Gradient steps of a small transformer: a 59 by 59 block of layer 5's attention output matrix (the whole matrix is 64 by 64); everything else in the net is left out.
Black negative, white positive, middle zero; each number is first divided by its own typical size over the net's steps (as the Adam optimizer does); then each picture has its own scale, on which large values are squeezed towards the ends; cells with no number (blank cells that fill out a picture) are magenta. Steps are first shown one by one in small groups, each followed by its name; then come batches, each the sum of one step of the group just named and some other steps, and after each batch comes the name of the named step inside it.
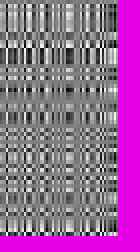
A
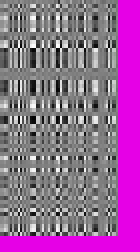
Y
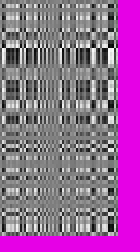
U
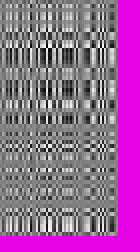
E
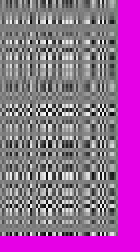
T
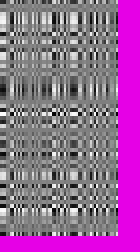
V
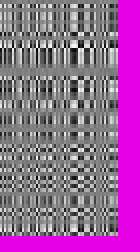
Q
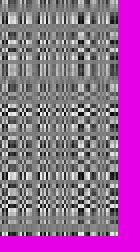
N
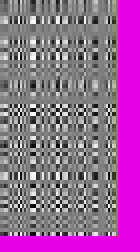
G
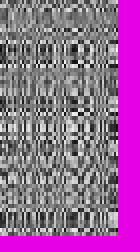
N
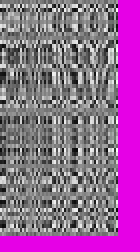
U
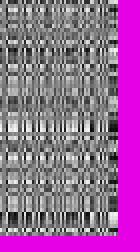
A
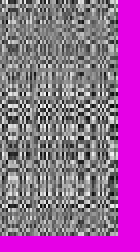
N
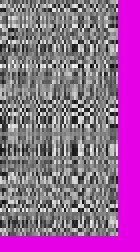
N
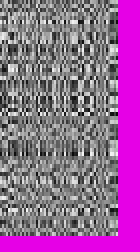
N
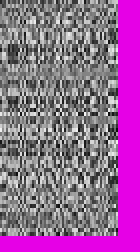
G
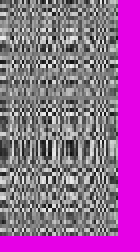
T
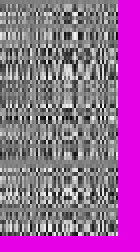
E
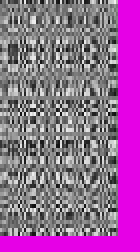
G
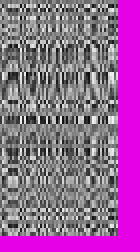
Y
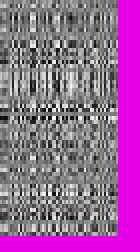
Y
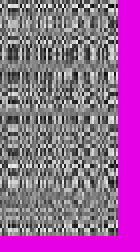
E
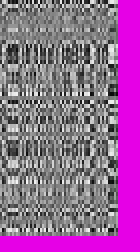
E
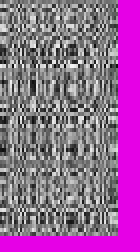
Y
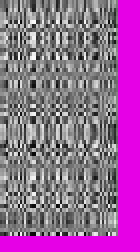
G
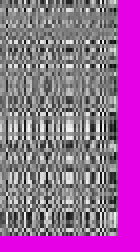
T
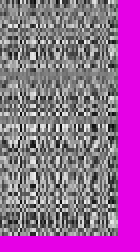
G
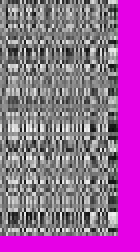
A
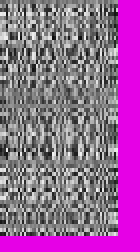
A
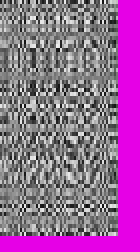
Y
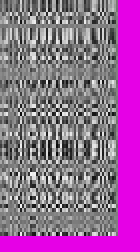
G
